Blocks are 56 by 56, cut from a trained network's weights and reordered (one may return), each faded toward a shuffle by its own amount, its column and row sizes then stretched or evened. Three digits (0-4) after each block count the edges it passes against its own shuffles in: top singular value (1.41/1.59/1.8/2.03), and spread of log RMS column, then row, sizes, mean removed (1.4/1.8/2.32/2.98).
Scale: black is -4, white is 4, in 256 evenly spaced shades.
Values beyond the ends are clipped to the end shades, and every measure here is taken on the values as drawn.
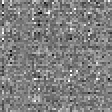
0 3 2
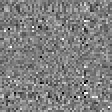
2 0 2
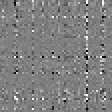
3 3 2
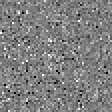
0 1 0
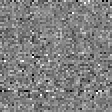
1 0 2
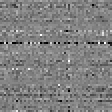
3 1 3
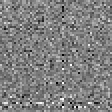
3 1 2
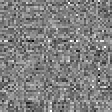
4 0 2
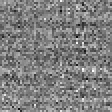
2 3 0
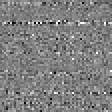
1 0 3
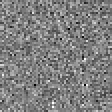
1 0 1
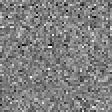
0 1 2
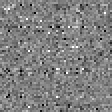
1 0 2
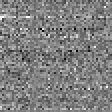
0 2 3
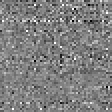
2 2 3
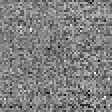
0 3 1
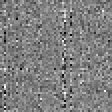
0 3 0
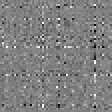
3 2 3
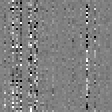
3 4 0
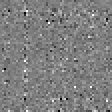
0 2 2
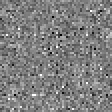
0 2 2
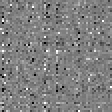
2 2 2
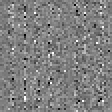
0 3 0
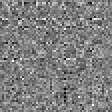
4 1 2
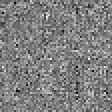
0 2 1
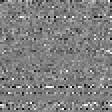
2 0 4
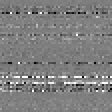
4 0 4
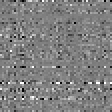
2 2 4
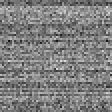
4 1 1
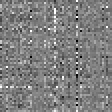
1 4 1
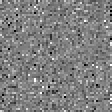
1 1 0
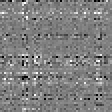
3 3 4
